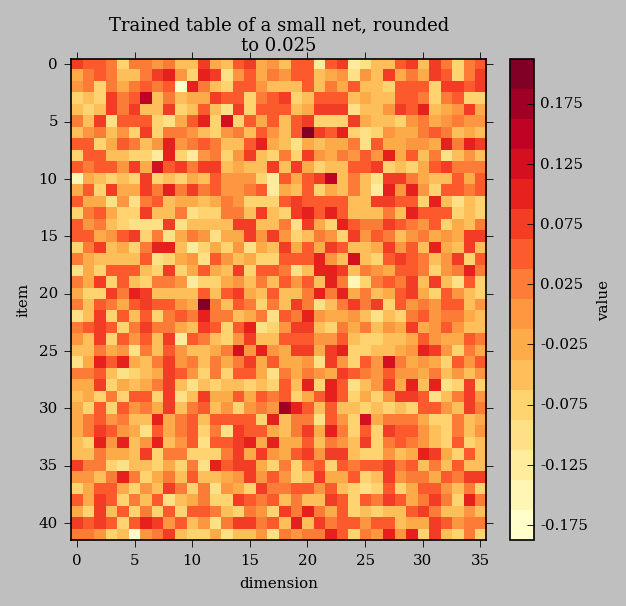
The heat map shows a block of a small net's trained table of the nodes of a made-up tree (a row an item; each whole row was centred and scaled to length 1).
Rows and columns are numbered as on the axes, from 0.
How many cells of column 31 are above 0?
21
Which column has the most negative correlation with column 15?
22
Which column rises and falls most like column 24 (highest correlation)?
33
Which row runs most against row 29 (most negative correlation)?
9
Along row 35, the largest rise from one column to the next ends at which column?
12
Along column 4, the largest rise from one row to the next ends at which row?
36
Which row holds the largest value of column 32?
7
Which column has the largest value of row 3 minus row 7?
6
